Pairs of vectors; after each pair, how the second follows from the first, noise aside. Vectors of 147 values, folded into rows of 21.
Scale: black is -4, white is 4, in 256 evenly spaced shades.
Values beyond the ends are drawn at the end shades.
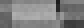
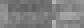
wrapped around, negated, shrunk.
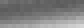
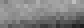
negated.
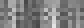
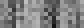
negated.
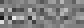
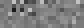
wrapped around, partly zeroed.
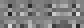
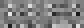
negated.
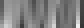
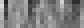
reversed, negated.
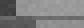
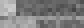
negated.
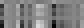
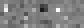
wrapped around, negated, partly zeroed.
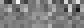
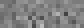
wrapped around, negated, shrunk.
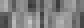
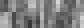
negated.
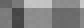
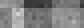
negated.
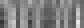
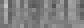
reversed, shrunk.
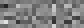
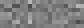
reversed, shrunk.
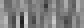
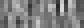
reversed, negated.
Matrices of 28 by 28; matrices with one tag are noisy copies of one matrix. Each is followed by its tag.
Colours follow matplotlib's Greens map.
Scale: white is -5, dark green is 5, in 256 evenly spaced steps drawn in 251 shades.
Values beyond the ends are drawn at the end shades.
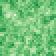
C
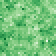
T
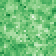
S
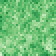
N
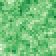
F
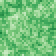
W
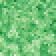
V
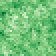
W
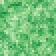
W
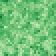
N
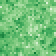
T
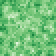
C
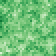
N
